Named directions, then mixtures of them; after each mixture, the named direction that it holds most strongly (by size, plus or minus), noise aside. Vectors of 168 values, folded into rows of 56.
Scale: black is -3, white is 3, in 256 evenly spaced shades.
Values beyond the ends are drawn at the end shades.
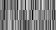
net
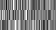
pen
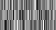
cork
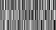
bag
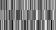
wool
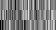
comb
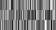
wool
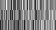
comb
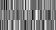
wool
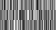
cork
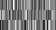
pen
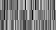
net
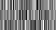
cork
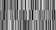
net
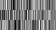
pen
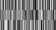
bag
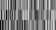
comb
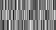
bag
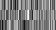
net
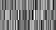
bag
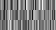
net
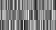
comb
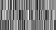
cork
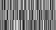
cork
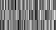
bag
